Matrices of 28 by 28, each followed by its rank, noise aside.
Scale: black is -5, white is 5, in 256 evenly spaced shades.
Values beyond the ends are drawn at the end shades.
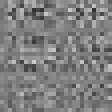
three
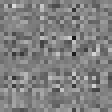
four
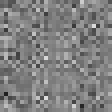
four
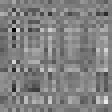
two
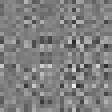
two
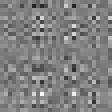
three
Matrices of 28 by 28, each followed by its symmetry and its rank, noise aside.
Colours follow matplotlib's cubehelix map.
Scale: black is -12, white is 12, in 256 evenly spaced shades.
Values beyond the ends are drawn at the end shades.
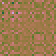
symmetric, rank two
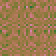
no symmetry, rank two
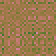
symmetric, rank three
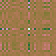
symmetric, rank one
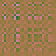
symmetric, rank one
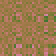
antisymmetric, rank two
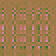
no symmetry, rank one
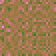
symmetric, rank three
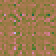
antisymmetric, rank two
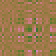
symmetric, rank one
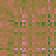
antisymmetric, rank two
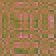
antisymmetric, rank two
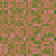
no symmetry, rank three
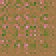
symmetric, rank three
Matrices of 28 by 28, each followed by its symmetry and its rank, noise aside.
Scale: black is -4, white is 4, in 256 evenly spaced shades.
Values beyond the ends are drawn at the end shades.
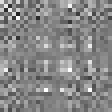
symmetric, rank three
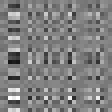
no symmetry, rank one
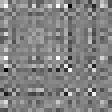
symmetric, rank two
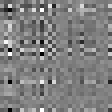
no symmetry, rank two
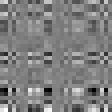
no symmetry, rank one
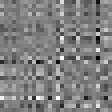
antisymmetric, rank two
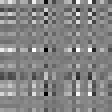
no symmetry, rank one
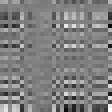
no symmetry, rank one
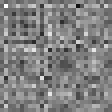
symmetric, rank three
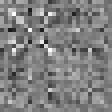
symmetric, rank three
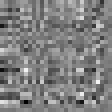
no symmetry, rank three
